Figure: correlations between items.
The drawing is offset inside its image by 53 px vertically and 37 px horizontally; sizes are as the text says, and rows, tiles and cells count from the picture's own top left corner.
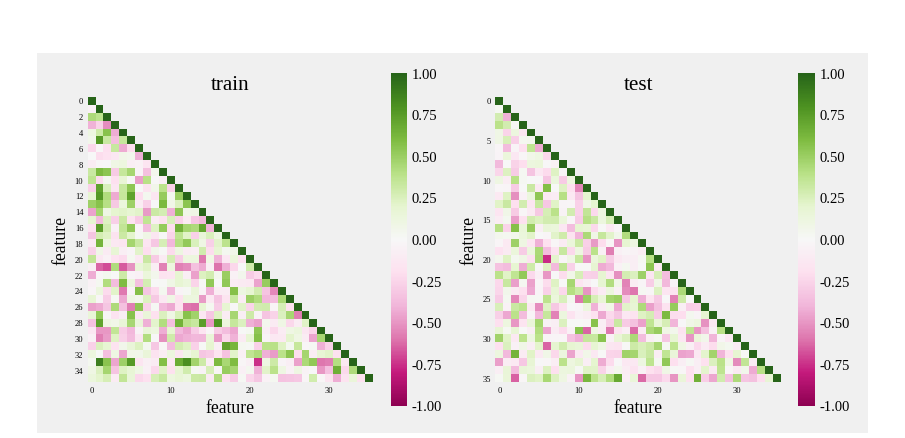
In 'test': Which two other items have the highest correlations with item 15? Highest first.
35, 25
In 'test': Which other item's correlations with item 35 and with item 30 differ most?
22
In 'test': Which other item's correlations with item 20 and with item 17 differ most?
29
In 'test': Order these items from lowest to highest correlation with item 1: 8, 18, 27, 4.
27, 4, 18, 8
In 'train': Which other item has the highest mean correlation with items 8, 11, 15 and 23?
4
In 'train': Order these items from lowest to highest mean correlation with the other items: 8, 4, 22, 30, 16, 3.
30, 3, 8, 22, 4, 16
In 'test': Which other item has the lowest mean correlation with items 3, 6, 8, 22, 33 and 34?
24
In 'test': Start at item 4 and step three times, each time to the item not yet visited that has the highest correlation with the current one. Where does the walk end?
32
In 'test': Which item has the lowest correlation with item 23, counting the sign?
16
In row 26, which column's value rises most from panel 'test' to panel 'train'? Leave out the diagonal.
19
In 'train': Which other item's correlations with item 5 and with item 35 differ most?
18
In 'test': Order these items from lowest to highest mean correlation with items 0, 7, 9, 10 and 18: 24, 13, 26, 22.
13, 26, 24, 22
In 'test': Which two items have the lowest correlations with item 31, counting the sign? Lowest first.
6, 35
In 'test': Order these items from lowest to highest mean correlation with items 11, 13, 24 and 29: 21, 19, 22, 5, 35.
21, 22, 19, 35, 5
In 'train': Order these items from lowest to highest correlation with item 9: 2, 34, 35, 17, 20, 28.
20, 17, 34, 35, 28, 2
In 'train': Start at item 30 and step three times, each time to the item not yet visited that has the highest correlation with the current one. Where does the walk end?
3
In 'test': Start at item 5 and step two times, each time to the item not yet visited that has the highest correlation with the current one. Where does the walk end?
28
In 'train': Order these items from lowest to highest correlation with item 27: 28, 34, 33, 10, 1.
34, 10, 28, 33, 1
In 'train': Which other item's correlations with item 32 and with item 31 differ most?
17
